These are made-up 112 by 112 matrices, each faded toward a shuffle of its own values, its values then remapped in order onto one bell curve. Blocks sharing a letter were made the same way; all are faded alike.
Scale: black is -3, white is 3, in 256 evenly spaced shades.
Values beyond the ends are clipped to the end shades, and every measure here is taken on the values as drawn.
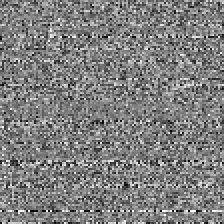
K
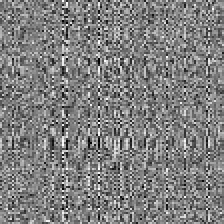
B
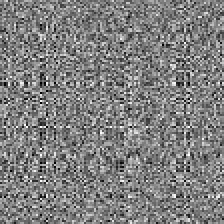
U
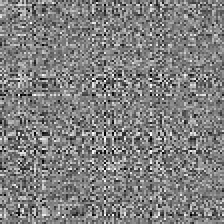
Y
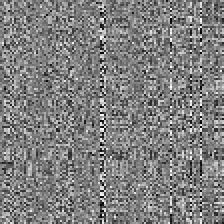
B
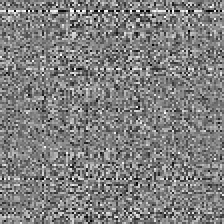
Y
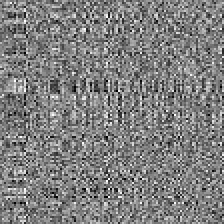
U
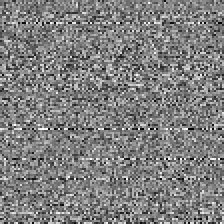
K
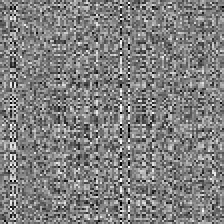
B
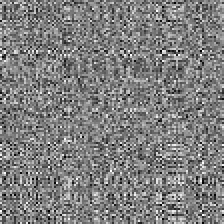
U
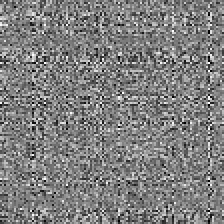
Y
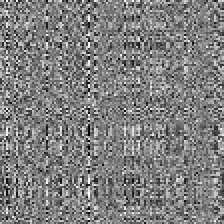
B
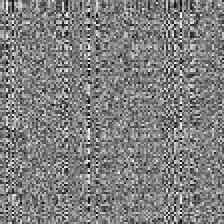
B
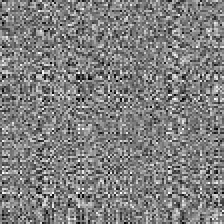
U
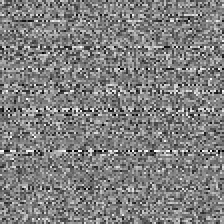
K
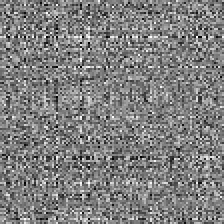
Y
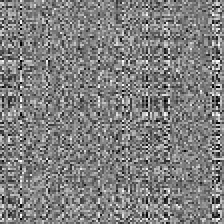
B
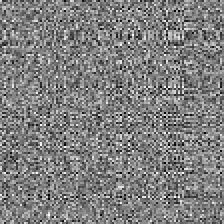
U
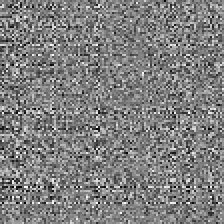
Y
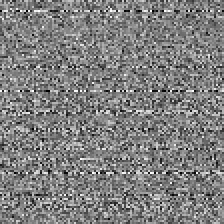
K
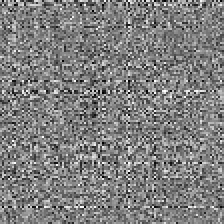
Y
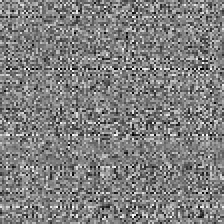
Y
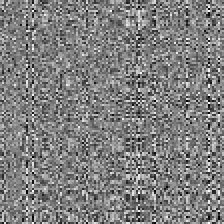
B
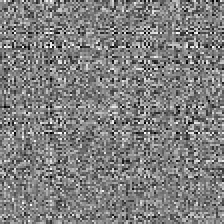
Y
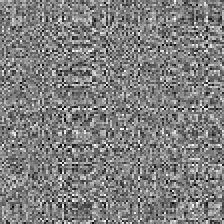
U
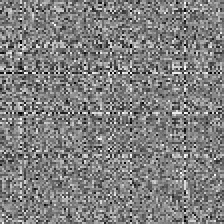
Y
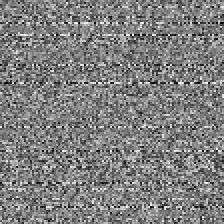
K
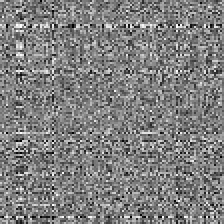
Y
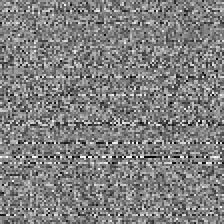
K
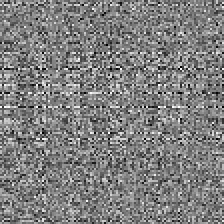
Y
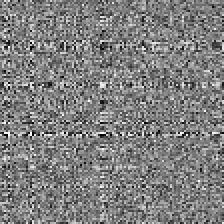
Y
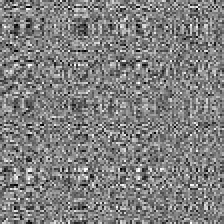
U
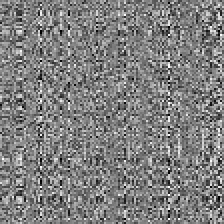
B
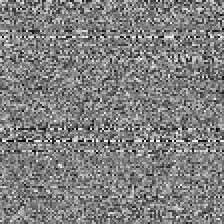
K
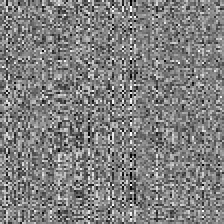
B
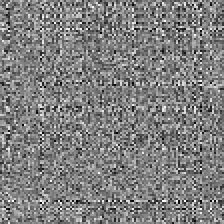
Y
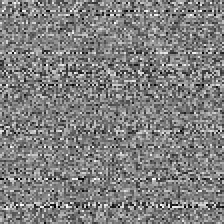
K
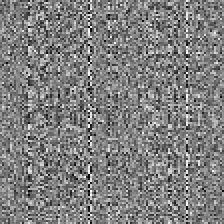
B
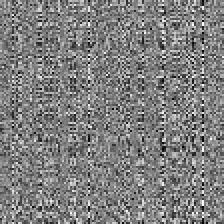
B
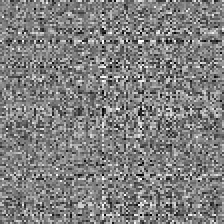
Y
